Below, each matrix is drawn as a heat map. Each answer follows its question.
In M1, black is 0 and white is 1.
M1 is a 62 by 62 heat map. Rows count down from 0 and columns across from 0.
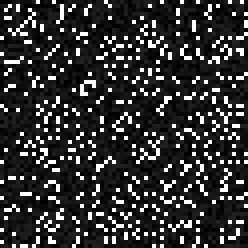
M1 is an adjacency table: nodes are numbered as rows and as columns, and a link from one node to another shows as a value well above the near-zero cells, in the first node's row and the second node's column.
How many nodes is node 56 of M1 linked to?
11
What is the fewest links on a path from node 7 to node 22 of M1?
2
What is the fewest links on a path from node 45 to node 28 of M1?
2
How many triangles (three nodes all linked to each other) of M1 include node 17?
5
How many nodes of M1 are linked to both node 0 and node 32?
0
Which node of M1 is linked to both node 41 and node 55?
node 47
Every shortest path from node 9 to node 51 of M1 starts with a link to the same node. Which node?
node 40
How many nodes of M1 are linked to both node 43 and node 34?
5
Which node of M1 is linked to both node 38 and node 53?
node 11
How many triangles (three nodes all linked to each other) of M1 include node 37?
6
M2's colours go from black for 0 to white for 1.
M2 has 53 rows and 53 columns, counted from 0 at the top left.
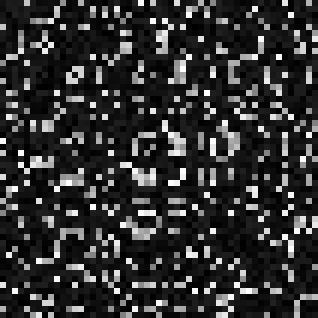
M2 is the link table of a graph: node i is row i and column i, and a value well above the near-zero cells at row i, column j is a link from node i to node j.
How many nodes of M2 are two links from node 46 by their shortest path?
8
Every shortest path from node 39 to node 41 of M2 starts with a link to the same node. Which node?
node 43
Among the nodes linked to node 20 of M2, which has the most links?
node 8
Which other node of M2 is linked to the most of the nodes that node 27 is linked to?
node 7
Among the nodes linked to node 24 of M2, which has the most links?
node 29
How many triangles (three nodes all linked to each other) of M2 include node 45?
5
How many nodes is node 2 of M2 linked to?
9
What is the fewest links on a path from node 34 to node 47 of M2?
3
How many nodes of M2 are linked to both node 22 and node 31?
0
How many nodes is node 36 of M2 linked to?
9
